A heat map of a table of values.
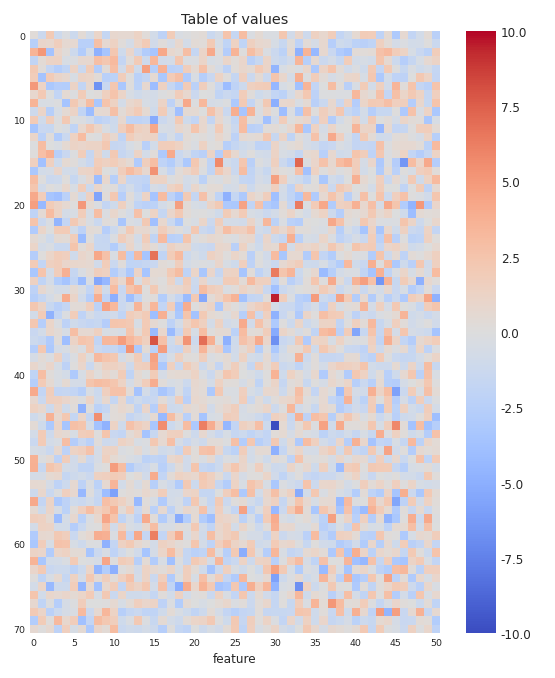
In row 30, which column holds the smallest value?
30
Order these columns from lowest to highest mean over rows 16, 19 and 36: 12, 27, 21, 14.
27, 14, 12, 21
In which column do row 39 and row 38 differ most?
33
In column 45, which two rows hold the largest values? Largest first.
46, 68
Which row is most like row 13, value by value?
47
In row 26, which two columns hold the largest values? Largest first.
15, 8
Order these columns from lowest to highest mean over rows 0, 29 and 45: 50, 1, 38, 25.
50, 1, 38, 25
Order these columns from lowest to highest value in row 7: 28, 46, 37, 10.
28, 37, 46, 10
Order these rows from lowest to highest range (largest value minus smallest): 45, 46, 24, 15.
24, 45, 15, 46
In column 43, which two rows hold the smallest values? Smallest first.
29, 11
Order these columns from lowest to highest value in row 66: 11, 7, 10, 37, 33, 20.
37, 10, 20, 11, 7, 33
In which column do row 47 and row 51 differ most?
10
